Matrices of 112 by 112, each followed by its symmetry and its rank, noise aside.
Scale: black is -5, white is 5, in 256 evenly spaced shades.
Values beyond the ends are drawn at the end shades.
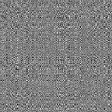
antisymmetric, rank four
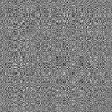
symmetric, rank four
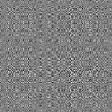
no symmetry, rank three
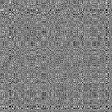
symmetric, rank four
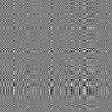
no symmetry, rank two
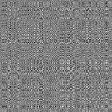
symmetric, rank three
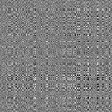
no symmetry, rank two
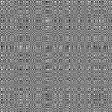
symmetric, rank two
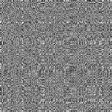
symmetric, rank four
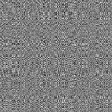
antisymmetric, rank four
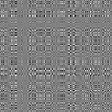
antisymmetric, rank two
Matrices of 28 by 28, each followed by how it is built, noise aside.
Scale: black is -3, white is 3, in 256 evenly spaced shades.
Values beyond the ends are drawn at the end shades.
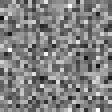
repeating rows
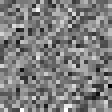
Hankel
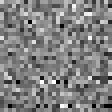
uneven rows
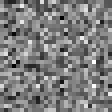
repeating rows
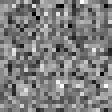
low rank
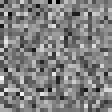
low rank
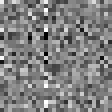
low rank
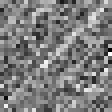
Hankel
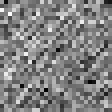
Hankel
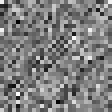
Hankel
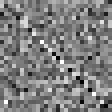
diagonal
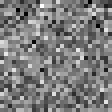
Hankel
